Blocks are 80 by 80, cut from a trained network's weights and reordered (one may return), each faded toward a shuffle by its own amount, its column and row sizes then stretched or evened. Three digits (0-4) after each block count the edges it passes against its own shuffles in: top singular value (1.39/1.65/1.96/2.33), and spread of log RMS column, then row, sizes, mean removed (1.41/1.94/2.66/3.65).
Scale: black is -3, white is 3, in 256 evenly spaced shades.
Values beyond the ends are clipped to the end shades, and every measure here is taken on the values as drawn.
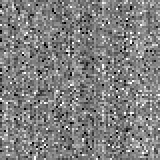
1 1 0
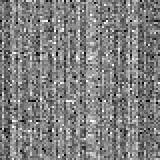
4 0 2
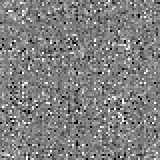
0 1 2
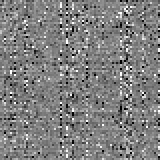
1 3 0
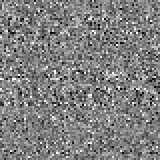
0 0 2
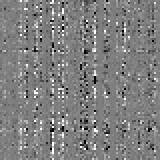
2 4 2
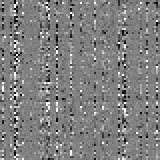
1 4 0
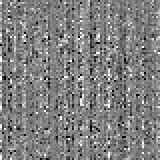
3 3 1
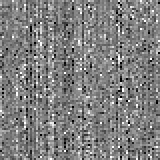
3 3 0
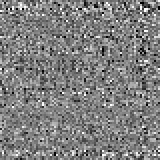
2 2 3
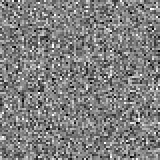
1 1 0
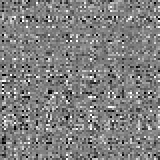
0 3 4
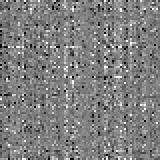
2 3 2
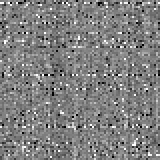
2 0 3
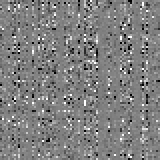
0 4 2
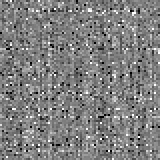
2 1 2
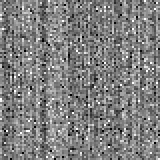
3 0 0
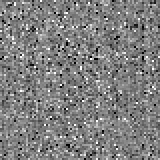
0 1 1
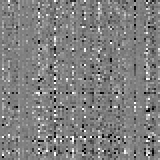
2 4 2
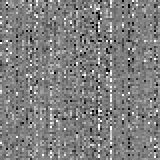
2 4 1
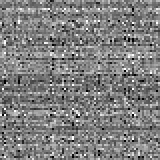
3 2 2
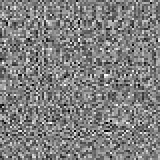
3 1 2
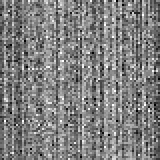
4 1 1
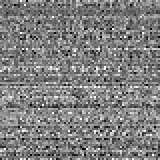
3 0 3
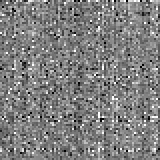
2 1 2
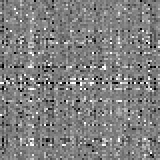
3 2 3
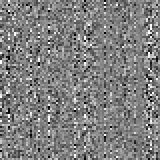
0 4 0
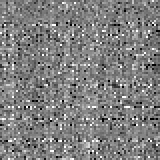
2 0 3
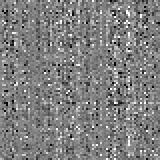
2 3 2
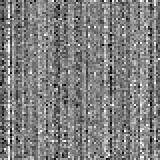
4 3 1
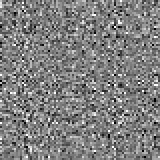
3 3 2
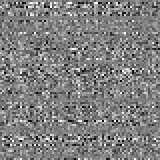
3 1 4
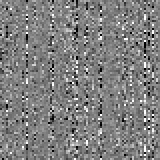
1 4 0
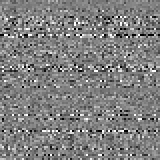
2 0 4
